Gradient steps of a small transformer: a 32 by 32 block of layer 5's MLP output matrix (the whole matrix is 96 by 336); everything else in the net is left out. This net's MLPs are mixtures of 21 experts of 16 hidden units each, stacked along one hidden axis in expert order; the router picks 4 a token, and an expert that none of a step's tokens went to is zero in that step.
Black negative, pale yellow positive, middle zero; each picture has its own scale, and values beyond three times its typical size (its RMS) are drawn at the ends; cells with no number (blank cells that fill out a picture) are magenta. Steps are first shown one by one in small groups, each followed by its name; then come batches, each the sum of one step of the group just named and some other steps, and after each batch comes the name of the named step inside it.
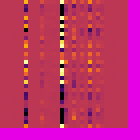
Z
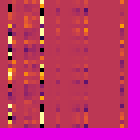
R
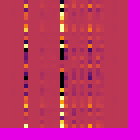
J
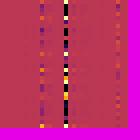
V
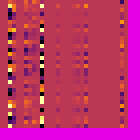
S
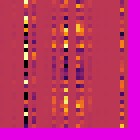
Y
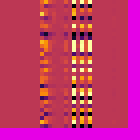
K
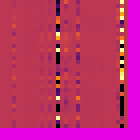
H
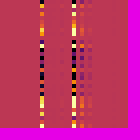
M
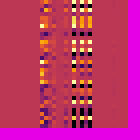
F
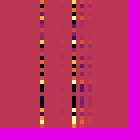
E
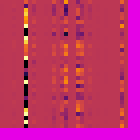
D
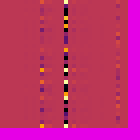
V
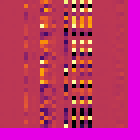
F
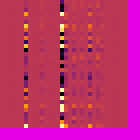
J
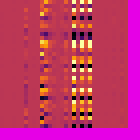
K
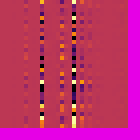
E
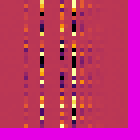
J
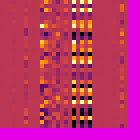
F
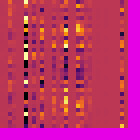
Y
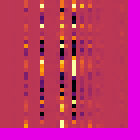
J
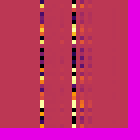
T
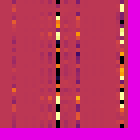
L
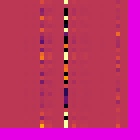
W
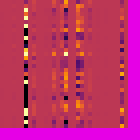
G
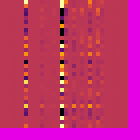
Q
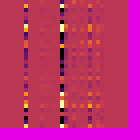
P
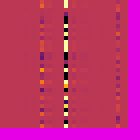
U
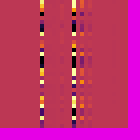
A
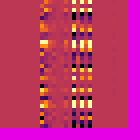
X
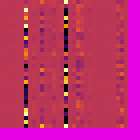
G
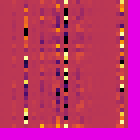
W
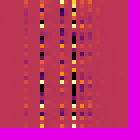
Q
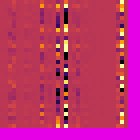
U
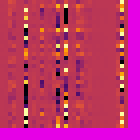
G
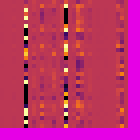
G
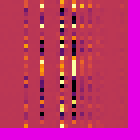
Q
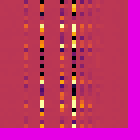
T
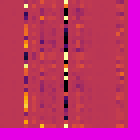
W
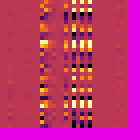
X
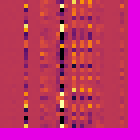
P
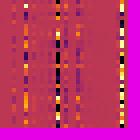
L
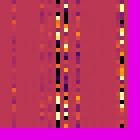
L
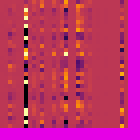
G
